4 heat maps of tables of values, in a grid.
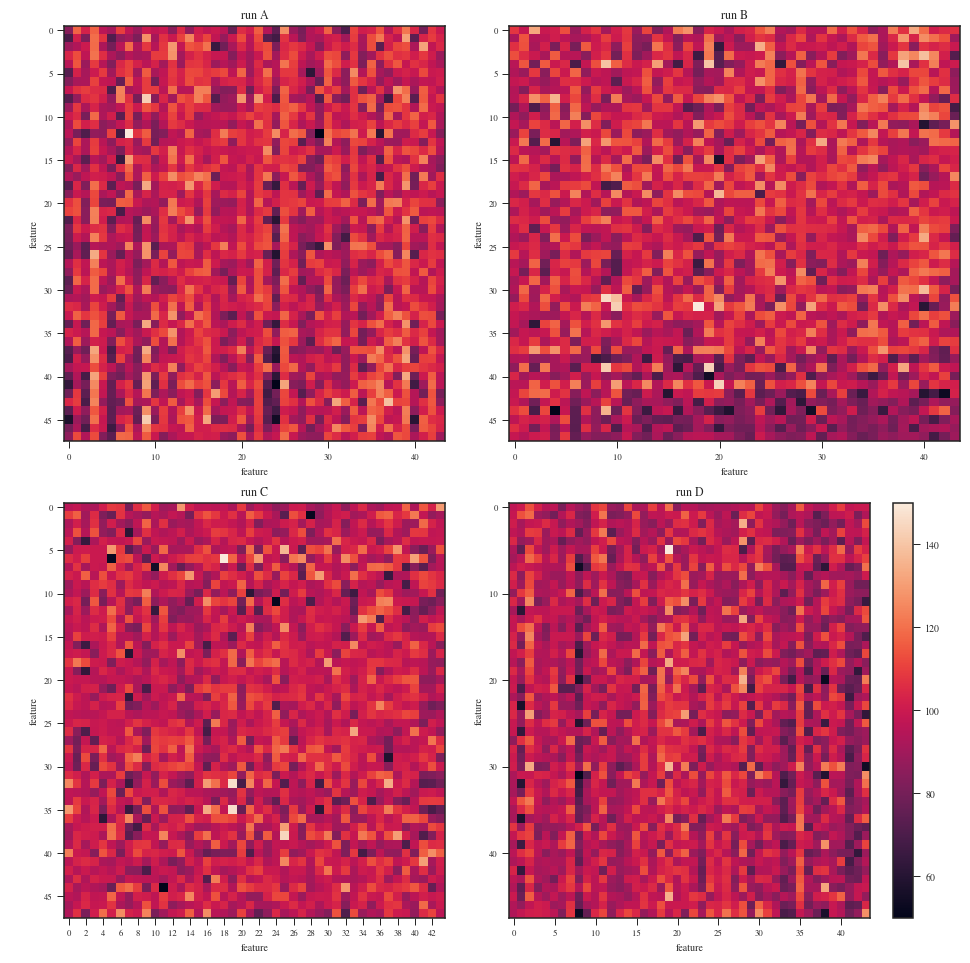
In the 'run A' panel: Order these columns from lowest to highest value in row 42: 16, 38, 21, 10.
10, 21, 38, 16
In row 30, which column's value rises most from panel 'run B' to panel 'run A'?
20
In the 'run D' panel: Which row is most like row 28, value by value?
29
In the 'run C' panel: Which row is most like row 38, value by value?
5
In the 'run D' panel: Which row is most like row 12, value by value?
36
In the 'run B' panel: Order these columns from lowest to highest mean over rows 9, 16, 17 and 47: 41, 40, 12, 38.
41, 40, 38, 12
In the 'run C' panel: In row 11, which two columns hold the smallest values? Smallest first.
24, 28
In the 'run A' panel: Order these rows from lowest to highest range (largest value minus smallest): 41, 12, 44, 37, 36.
36, 44, 37, 41, 12
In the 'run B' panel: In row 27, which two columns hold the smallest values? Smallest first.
18, 10
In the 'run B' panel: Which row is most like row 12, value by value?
1
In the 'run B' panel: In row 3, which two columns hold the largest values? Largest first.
40, 38
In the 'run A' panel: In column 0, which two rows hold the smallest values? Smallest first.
45, 41
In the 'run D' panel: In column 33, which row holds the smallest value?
32
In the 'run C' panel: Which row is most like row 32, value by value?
35
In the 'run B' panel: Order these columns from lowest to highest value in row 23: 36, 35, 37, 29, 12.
37, 12, 29, 36, 35
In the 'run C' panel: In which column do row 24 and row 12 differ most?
39
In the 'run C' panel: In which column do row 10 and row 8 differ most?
33
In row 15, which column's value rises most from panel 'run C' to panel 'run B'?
19
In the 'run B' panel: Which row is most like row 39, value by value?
4
